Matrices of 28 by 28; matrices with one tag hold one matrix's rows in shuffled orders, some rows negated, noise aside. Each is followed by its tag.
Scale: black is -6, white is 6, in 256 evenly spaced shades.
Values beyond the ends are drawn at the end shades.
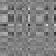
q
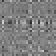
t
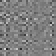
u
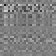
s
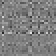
t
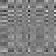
q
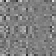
u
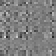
u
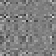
u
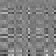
q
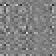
u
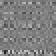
s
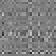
t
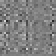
u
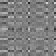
q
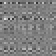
s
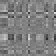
q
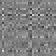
t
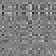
t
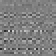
s
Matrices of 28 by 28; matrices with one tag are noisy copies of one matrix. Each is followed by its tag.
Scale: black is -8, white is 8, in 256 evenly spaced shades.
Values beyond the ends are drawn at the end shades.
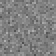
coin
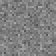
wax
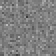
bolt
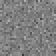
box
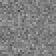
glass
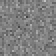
bolt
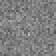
glass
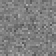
coin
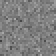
box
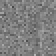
wax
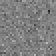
wax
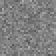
wax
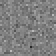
coin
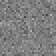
glass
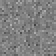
wax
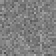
wax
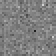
bolt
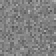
box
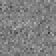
glass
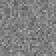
coin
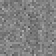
wax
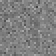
wax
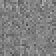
bolt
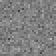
glass
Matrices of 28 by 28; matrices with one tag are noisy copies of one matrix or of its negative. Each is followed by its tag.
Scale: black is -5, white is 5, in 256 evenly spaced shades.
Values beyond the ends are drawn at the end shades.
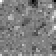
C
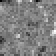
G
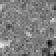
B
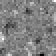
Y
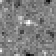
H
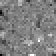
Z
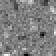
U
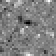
H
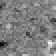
B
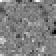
G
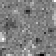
Y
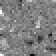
Z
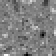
U
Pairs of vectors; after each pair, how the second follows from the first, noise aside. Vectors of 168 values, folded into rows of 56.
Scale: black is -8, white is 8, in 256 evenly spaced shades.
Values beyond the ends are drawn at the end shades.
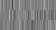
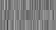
wrapped around.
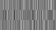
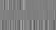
partly zeroed.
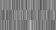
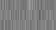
wrapped around, shrunk.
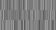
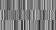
scaled up.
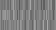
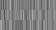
wrapped around, negated.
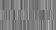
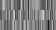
negated, scaled up.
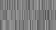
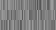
wrapped around.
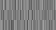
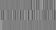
partly zeroed.
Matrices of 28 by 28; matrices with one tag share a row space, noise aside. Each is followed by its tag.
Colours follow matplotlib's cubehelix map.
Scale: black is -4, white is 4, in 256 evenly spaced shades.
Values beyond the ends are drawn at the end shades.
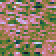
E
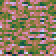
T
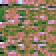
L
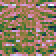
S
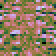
S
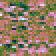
T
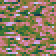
E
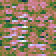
T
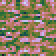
E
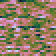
E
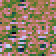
T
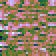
L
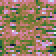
S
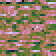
E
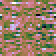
S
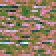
E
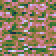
T
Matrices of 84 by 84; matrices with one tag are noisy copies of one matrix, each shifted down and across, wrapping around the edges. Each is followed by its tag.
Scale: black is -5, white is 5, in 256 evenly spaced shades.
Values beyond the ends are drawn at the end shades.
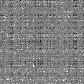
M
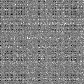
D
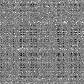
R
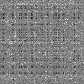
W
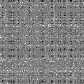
W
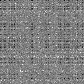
D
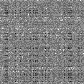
M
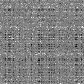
R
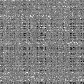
R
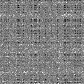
R
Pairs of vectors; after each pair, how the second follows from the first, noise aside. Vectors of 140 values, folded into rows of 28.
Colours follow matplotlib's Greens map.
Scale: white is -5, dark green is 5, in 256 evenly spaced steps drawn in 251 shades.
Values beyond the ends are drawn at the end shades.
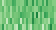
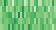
reversed.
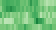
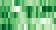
reversed, negated, scaled up.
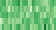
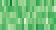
reversed.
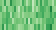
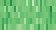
partly zeroed.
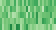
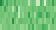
reversed, negated, partly zeroed.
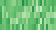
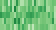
reversed, negated.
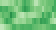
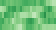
reversed.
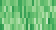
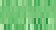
negated, partly zeroed.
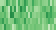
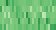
reversed, negated, partly zeroed.
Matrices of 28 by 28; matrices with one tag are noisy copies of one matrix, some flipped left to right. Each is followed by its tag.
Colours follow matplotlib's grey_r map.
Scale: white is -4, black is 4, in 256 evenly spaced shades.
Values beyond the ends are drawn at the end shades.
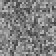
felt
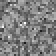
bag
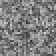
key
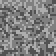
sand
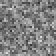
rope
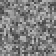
bag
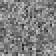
bag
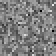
bag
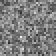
bag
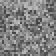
sand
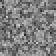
rope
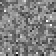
bag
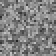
bag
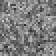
bag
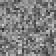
key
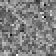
rope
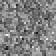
felt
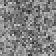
felt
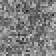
felt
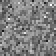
sand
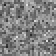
key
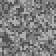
key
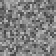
rope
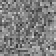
felt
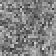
felt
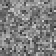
sand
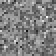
key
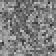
felt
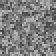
rope
